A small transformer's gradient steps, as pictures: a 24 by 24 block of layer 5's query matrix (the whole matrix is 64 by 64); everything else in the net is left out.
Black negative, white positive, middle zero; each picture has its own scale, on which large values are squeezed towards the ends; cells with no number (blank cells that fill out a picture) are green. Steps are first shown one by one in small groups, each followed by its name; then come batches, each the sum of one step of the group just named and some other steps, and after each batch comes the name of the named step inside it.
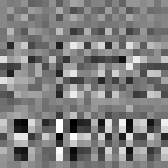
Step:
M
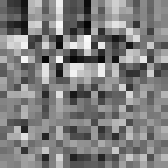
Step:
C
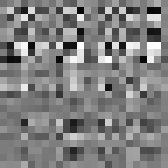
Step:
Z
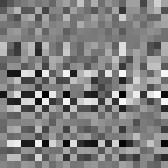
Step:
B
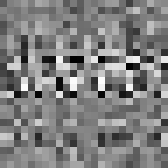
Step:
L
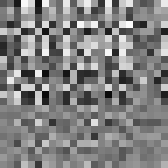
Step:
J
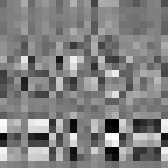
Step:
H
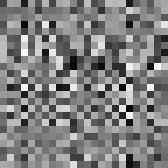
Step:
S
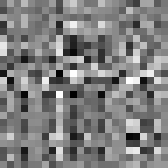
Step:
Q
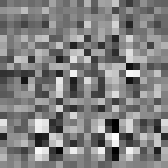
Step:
H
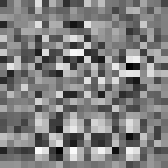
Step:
L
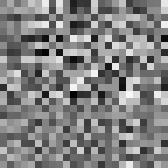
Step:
B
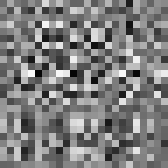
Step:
B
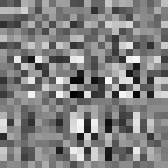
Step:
J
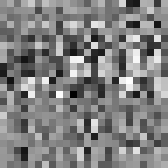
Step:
Q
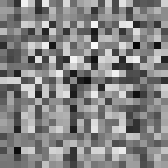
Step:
J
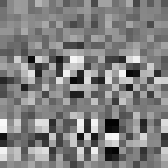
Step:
H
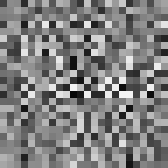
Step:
S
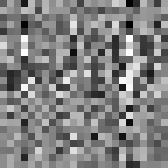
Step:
S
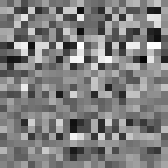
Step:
Z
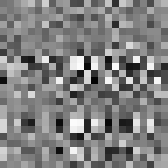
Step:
J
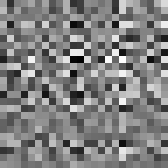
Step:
B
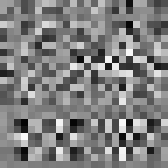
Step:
M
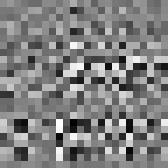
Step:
M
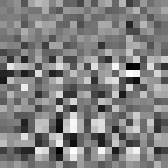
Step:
L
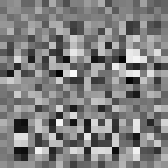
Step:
M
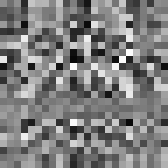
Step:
C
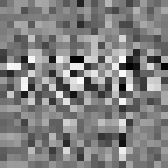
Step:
L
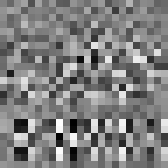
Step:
M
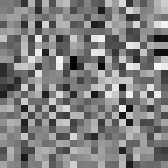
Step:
S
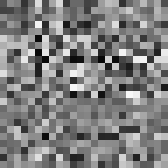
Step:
C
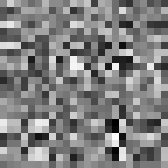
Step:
H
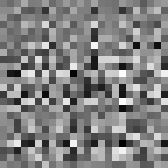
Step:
B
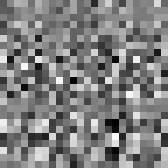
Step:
H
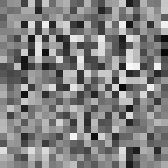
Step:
S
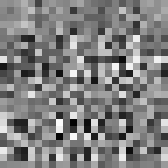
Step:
M
